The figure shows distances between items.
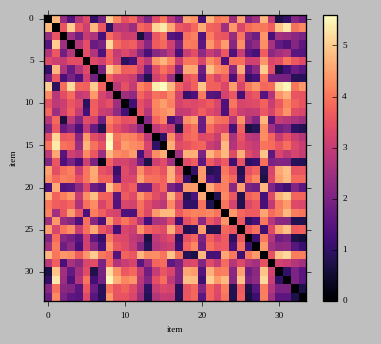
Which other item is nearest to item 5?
10
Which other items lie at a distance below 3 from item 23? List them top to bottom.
1, 5, 10, 11
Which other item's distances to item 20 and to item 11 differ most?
31
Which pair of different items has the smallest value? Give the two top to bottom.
7, 17
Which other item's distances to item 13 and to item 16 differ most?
26
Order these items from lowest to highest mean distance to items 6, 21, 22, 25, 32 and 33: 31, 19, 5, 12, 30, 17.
17, 19, 30, 31, 12, 5
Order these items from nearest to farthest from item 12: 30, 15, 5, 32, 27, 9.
27, 32, 30, 5, 9, 15
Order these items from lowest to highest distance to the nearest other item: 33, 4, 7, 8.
7, 33, 8, 4
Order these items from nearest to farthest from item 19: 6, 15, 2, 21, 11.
21, 11, 15, 2, 6
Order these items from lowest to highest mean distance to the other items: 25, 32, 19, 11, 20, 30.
32, 20, 30, 11, 25, 19
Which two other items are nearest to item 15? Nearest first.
14, 4
